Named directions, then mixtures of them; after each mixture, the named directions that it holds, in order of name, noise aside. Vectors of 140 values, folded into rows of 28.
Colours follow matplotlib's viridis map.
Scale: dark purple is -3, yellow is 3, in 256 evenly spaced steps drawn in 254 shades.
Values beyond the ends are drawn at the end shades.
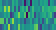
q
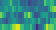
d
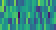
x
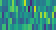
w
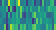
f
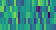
x.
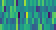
q, w, x.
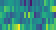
d, q.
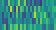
f, w.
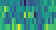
d, q, w.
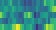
d.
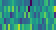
d, q, w.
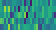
q.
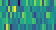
f.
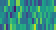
f, q, x.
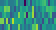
q, w.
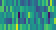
d, f, x.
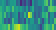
d, q, x.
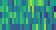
d, w, x.
